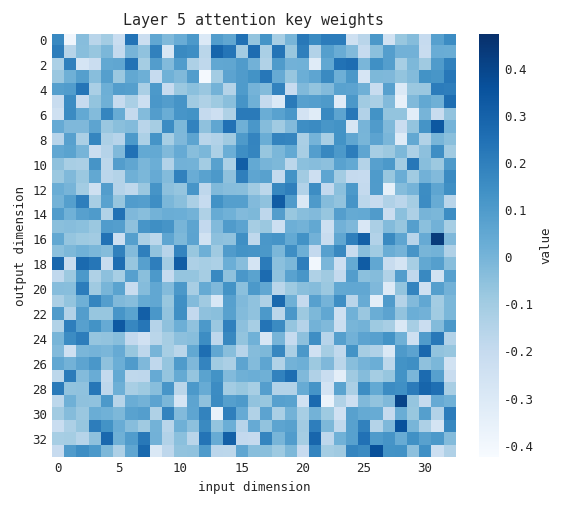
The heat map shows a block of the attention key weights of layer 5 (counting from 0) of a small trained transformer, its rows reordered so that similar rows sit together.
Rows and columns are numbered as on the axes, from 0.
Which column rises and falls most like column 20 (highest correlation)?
0
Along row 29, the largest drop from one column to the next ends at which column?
22
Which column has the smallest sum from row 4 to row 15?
28
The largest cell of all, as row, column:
16, 31
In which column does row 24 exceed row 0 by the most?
1
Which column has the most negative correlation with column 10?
21
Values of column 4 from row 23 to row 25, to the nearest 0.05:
0.05 -0.05 0
